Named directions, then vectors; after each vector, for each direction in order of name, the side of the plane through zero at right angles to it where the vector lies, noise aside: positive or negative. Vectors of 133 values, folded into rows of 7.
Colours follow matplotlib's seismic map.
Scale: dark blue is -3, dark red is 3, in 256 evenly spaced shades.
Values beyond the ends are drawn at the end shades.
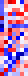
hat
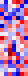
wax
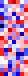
positive, positive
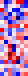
negative, positive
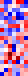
negative, positive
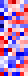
positive, positive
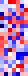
positive, positive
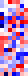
positive, positive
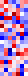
negative, negative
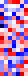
positive, positive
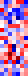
negative, positive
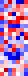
positive, negative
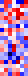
positive, negative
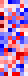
negative, negative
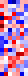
negative, negative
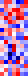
positive, negative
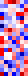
positive, positive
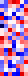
positive, positive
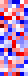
negative, negative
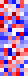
negative, negative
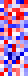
positive, negative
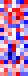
positive, negative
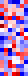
negative, negative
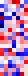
positive, positive
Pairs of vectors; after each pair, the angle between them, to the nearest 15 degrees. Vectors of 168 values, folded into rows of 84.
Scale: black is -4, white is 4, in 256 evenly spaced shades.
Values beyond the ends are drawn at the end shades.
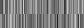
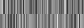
165 degrees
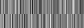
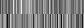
90 degrees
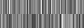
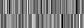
150 degrees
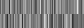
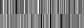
75 degrees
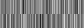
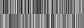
105 degrees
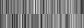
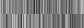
165 degrees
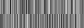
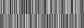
30 degrees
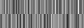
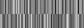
165 degrees
